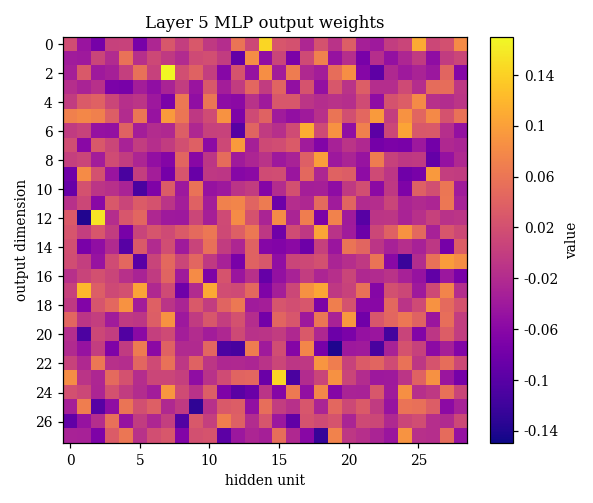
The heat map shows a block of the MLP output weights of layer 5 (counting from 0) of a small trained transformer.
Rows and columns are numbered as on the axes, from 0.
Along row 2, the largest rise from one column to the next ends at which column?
7
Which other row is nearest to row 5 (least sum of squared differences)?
22
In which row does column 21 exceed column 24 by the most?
15
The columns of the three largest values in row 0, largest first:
14, 25, 28
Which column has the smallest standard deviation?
6
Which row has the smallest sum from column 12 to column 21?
21
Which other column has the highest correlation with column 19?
26
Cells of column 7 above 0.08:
4
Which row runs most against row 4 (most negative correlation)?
11
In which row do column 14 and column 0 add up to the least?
10
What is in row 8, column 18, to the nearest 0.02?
0.1
